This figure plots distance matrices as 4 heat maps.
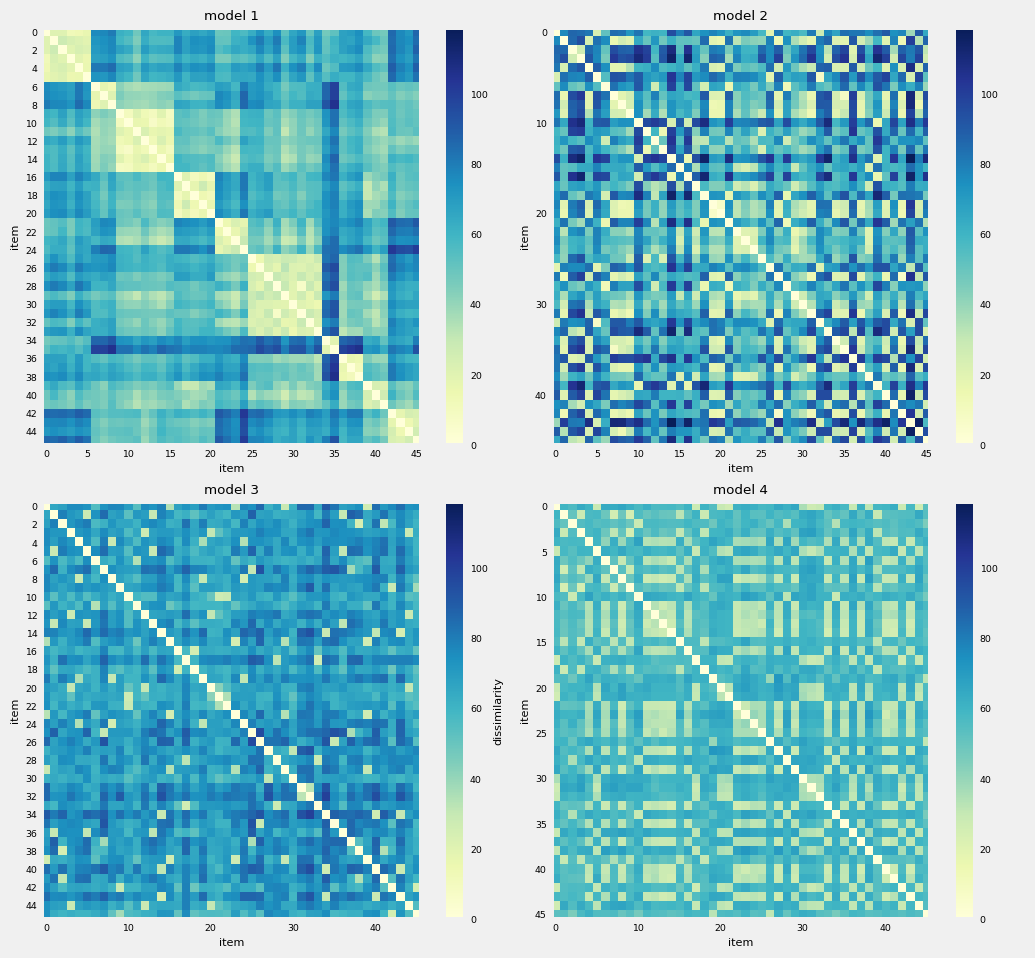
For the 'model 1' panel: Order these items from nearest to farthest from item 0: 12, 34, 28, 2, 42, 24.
2, 34, 24, 12, 28, 42
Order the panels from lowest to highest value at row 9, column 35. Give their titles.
model 2, model 4, model 3, model 1
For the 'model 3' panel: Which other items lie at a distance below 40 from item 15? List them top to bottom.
0, 23, 29, 39
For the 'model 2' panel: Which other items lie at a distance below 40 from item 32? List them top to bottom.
0, 5, 26, 43
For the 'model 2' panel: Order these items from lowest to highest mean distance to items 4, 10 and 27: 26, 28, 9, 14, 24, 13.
9, 14, 24, 13, 28, 26
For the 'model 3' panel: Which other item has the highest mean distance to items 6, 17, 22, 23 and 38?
34
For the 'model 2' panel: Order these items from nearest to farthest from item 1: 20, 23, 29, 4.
20, 4, 29, 23
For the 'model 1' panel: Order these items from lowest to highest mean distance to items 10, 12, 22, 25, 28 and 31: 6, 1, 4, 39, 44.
39, 6, 44, 1, 4
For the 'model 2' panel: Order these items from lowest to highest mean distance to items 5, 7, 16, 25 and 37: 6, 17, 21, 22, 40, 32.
40, 22, 17, 32, 6, 21
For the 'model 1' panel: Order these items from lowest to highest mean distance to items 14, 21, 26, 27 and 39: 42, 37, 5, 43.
37, 5, 43, 42
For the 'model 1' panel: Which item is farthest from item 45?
24
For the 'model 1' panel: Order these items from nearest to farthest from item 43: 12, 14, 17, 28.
12, 17, 14, 28
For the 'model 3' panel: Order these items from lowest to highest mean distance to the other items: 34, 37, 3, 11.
11, 3, 37, 34
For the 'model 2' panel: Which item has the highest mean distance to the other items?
43
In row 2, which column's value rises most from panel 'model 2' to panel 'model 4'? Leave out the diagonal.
36
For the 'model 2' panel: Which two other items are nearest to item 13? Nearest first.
11, 25
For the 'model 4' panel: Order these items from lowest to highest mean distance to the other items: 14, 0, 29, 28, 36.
14, 29, 0, 36, 28
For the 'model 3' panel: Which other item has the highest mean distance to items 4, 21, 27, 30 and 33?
32
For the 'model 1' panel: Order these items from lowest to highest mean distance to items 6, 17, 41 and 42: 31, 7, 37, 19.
7, 19, 31, 37
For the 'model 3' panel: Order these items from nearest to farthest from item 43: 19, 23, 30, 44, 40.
40, 30, 44, 23, 19
